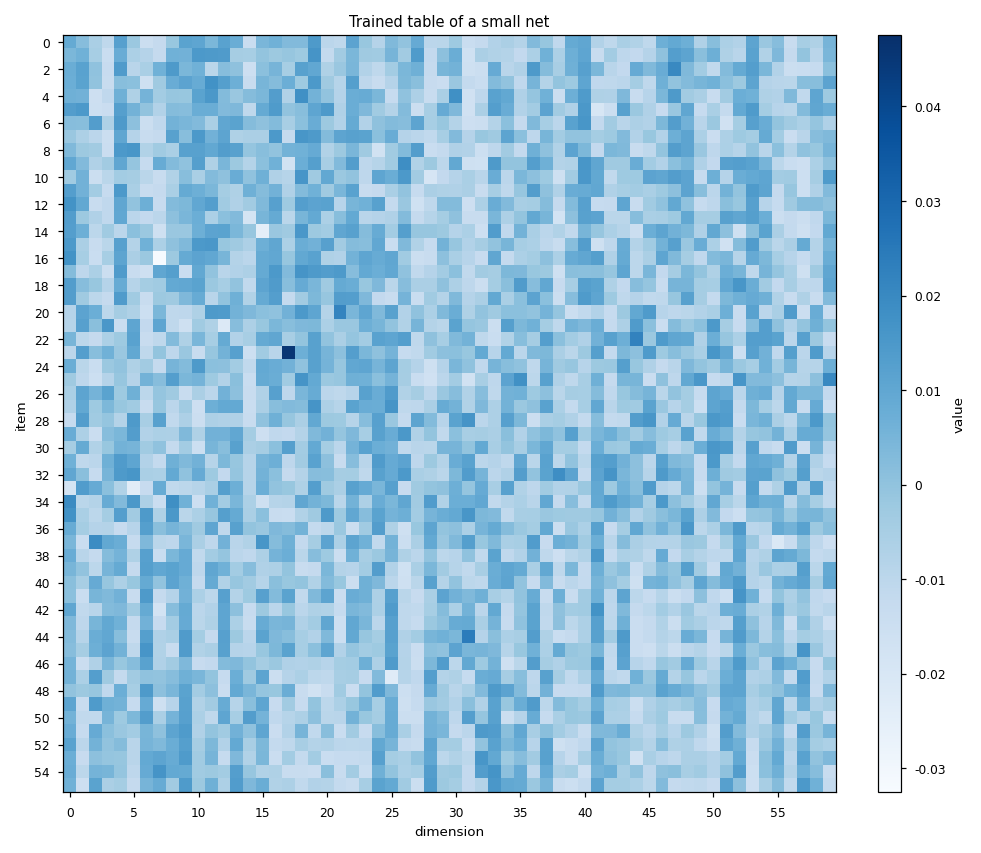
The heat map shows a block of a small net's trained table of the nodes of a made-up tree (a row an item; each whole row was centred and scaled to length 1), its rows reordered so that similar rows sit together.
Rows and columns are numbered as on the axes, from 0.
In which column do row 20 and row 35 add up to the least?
52
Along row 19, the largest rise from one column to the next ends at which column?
4
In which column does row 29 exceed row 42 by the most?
26
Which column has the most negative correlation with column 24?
36
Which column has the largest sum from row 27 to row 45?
41
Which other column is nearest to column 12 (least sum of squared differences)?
22
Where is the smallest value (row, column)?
16, 7
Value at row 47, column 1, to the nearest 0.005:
-0.005
